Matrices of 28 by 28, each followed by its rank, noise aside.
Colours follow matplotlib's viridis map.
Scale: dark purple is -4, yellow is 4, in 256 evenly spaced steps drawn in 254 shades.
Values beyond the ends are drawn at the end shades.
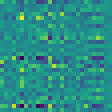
three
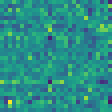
six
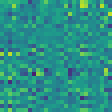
four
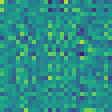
four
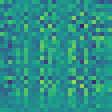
three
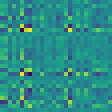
two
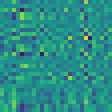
three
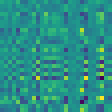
two
